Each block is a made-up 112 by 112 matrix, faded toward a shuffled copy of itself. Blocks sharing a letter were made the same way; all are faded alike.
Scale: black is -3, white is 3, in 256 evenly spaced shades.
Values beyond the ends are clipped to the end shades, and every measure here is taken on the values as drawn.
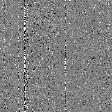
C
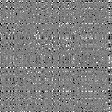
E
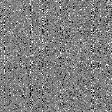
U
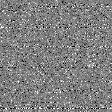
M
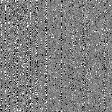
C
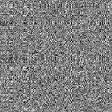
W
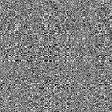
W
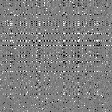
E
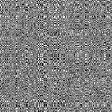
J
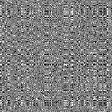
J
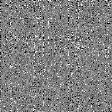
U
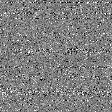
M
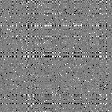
E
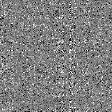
U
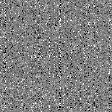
U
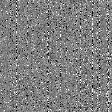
C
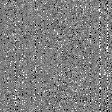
U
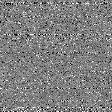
M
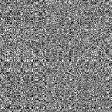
W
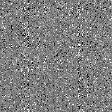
U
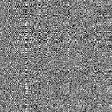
W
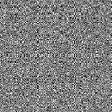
W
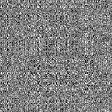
W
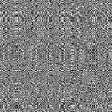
J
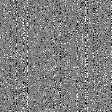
C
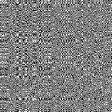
J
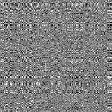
J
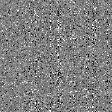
U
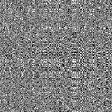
W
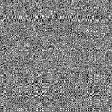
W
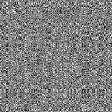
W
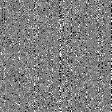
C
